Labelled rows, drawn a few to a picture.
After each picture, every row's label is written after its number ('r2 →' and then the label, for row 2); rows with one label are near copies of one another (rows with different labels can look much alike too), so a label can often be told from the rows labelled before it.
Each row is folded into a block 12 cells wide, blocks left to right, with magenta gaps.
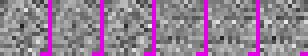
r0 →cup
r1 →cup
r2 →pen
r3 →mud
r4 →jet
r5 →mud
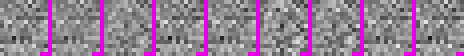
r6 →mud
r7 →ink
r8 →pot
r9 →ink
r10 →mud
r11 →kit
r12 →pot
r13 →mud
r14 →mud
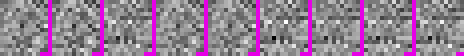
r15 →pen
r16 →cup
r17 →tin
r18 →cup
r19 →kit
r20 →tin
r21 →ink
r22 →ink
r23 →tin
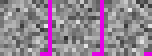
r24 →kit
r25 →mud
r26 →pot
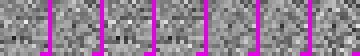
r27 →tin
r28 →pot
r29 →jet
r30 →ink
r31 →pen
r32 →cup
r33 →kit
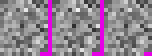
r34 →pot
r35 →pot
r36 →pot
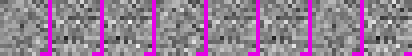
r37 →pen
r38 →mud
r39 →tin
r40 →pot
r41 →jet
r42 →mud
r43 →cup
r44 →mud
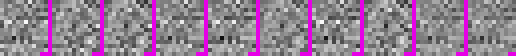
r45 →jet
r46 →kit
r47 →pot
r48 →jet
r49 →ink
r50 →pot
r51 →jet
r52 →pot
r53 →mud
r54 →ink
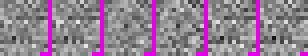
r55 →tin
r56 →tin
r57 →kit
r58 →pot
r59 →ink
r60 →tin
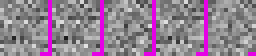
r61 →tin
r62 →mud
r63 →pot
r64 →ink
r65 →kit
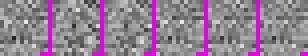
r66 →tin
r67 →pot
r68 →pen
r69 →jet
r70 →mud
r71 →mud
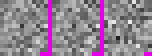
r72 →pen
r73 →kit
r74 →tin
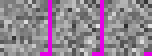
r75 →mud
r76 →kit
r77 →cup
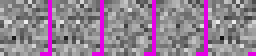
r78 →jet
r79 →tin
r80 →pot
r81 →pen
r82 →jet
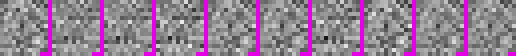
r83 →kit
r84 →mud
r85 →tin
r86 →mud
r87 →pen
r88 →pen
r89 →ink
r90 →kit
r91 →cup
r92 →pot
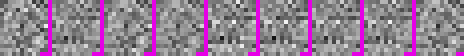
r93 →kit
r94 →mud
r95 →pen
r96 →pen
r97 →mud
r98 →tin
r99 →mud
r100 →tin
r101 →cup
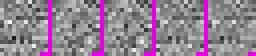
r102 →ink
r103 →pen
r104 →pen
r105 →mud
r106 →jet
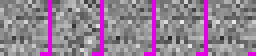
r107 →mud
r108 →pen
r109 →ink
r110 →ink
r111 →jet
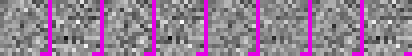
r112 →pot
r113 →mud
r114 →kit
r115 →tin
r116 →pen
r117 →tin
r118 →cup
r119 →ink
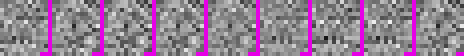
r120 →mud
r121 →pen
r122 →cup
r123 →pen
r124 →pot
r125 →jet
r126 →ink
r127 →ink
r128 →pen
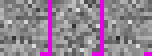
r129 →ink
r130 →pot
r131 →tin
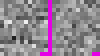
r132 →jet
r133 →pot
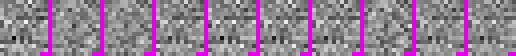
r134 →jet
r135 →kit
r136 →pot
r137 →jet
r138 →ink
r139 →tin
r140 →mud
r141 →kit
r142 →mud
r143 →jet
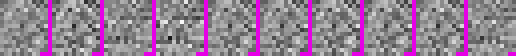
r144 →pot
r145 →cup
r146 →jet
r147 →jet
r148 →cup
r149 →pen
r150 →kit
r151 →kit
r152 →pot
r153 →ink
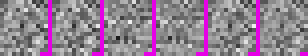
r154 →pot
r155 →kit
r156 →jet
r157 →jet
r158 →pen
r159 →kit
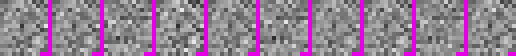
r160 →pen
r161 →kit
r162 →mud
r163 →pot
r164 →kit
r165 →tin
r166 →kit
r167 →kit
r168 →mud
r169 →pot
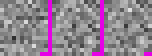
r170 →mud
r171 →cup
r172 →pot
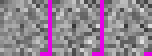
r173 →kit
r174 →kit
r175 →cup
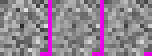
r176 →cup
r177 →cup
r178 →pot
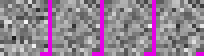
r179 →mud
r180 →cup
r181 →kit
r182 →pen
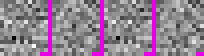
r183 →ink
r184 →cup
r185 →ink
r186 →pot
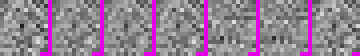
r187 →cup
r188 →kit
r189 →pot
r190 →cup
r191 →jet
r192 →tin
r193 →kit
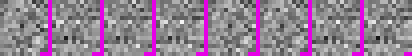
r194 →pen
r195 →jet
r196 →mud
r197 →jet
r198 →kit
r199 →kit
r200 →tin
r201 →jet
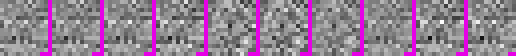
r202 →jet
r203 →ink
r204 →jet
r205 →ink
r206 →pen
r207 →cup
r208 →kit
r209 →tin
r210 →jet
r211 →tin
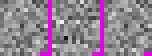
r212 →pot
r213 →jet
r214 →kit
